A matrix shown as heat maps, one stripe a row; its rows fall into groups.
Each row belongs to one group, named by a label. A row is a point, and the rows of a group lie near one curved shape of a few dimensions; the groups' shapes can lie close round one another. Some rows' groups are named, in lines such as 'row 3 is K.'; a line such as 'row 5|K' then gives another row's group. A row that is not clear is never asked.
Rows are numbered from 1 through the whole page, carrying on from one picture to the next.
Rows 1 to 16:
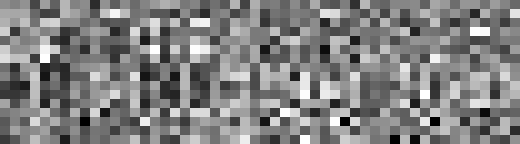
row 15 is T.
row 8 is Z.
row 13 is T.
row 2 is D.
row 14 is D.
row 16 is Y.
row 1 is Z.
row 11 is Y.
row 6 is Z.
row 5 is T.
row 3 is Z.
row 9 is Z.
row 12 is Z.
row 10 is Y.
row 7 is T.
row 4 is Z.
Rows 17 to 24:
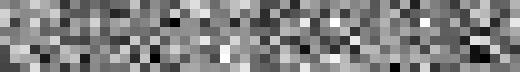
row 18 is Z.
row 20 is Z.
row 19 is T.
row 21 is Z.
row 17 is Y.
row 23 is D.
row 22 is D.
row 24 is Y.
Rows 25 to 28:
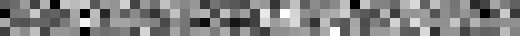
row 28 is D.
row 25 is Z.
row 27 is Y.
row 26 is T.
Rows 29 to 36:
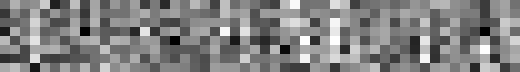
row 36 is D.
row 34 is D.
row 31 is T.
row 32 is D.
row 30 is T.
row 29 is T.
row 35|Y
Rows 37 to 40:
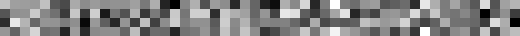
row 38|T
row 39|D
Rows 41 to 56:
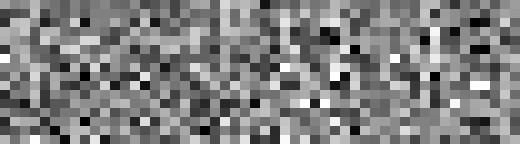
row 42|T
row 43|D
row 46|Z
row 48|T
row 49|D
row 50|Z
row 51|T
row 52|Y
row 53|Z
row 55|Z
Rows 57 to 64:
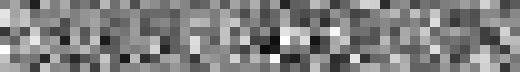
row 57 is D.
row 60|T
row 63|Z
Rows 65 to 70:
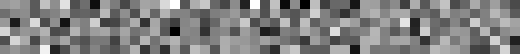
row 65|Z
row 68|T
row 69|D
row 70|T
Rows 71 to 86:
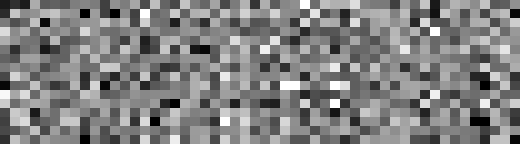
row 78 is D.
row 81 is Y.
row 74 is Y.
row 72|D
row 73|T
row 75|Z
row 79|D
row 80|T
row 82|T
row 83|D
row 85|T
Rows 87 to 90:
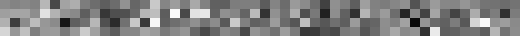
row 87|Z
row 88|Z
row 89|Z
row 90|Y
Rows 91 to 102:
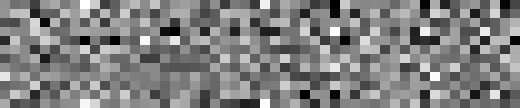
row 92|D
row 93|T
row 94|T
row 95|D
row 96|D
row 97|Z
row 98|D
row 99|Y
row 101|D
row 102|Y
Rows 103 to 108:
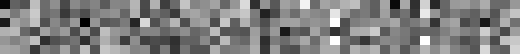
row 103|Y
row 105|D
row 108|D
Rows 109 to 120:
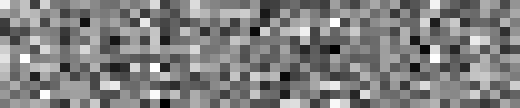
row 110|Y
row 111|D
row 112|Y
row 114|Y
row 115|Y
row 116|Z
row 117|Z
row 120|T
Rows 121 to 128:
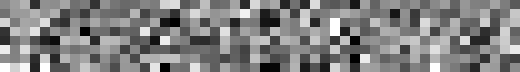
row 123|T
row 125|Z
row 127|Z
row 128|T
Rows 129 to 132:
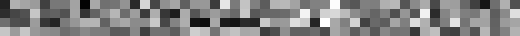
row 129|D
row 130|Y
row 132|Y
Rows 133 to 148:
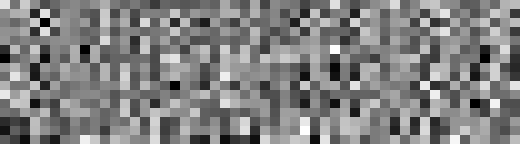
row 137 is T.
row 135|T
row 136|T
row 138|D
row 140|D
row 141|D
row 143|Y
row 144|D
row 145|Z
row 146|Y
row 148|Y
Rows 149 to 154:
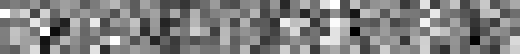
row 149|D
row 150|T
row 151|T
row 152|T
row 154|T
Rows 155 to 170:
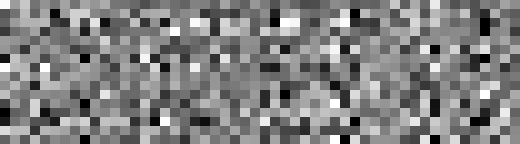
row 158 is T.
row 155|Y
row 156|Z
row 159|T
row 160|D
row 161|D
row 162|T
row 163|Z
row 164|D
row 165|D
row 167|T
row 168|Z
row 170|D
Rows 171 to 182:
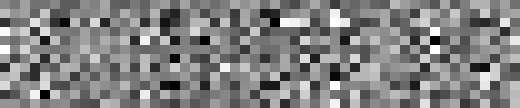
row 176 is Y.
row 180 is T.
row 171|Z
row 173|T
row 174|T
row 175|T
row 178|D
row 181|T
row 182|D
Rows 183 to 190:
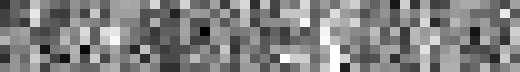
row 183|Y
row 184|T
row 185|Y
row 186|D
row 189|T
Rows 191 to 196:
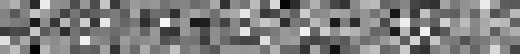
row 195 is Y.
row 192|Y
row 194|Y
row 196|D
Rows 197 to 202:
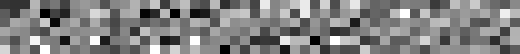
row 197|Y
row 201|T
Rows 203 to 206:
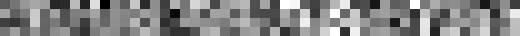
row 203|T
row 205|Y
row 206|D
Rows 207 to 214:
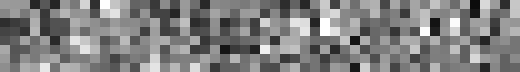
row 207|D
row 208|D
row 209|Y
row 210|Y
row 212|Y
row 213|Z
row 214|Z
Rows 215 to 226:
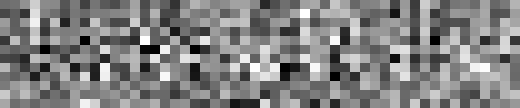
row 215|Y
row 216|Y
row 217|Z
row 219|D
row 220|Z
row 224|T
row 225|Y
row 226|Y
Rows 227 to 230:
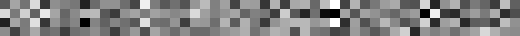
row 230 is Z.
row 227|D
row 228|Y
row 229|D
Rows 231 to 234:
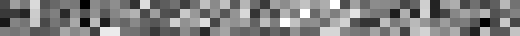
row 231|D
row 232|Y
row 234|D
